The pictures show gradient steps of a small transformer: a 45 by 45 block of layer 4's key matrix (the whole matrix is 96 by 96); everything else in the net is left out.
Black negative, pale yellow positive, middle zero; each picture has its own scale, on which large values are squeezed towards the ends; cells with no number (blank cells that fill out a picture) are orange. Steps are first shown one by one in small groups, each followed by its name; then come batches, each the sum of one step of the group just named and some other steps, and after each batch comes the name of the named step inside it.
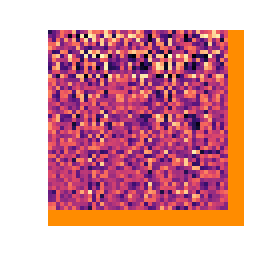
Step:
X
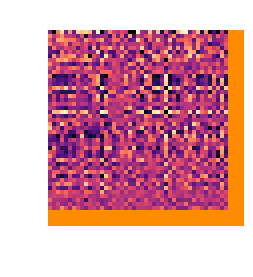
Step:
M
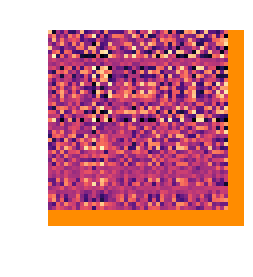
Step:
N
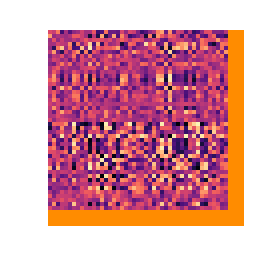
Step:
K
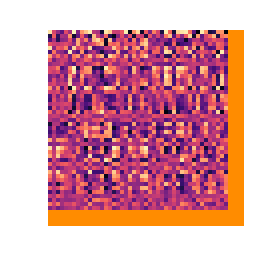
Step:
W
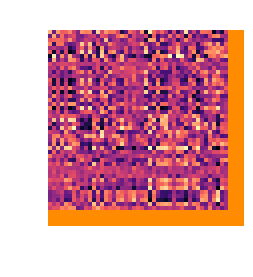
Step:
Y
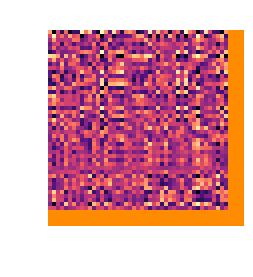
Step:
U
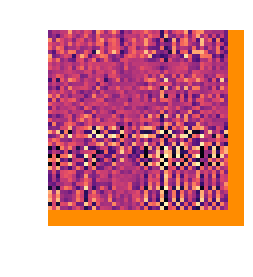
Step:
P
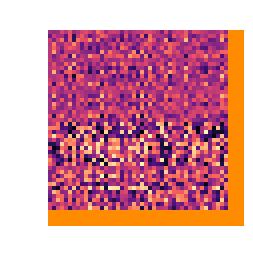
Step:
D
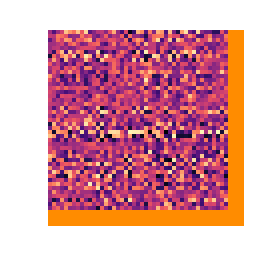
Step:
M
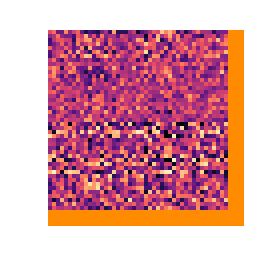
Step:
K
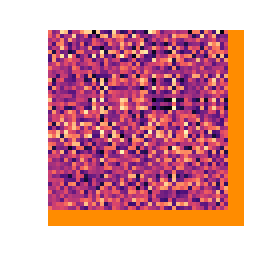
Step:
Y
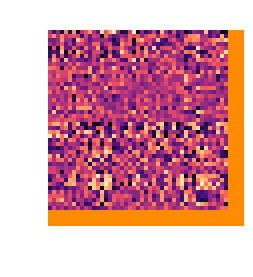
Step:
U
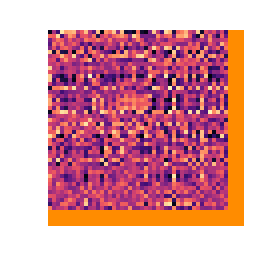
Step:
M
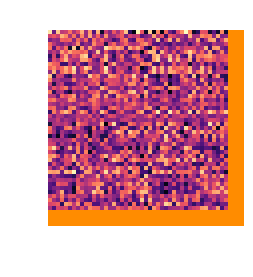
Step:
M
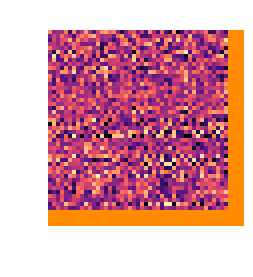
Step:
N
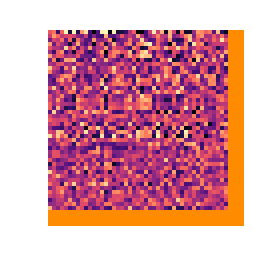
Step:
U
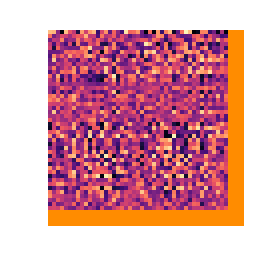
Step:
K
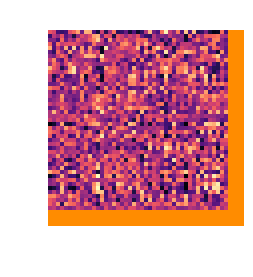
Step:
W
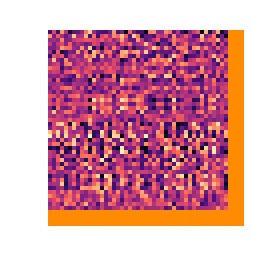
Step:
K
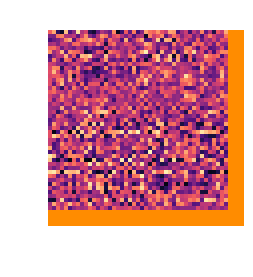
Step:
D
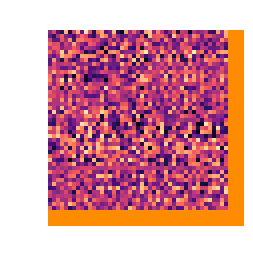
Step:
D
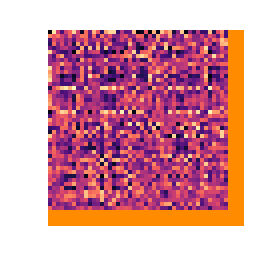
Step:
K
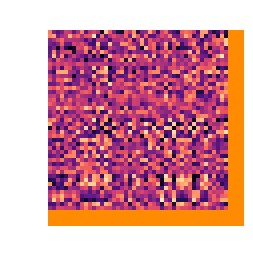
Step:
N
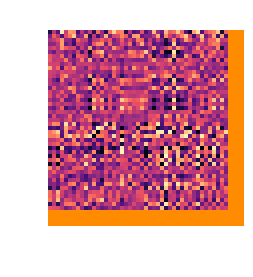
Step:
P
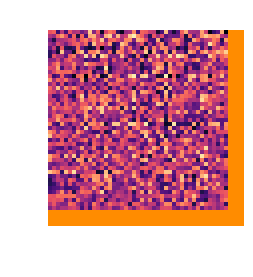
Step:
X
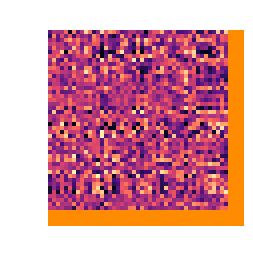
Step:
U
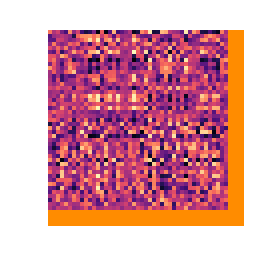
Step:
D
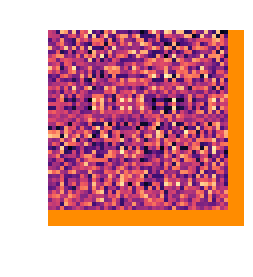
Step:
W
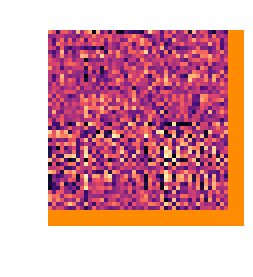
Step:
P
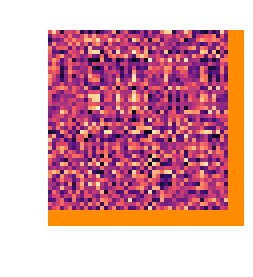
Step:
W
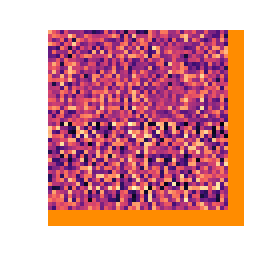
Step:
D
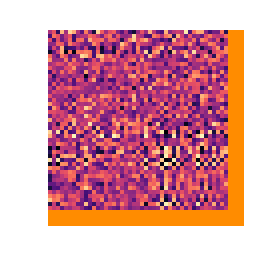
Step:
P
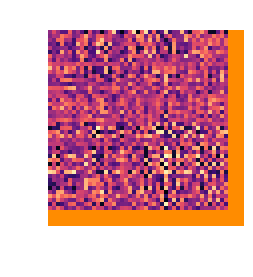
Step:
P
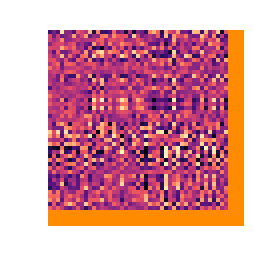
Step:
P
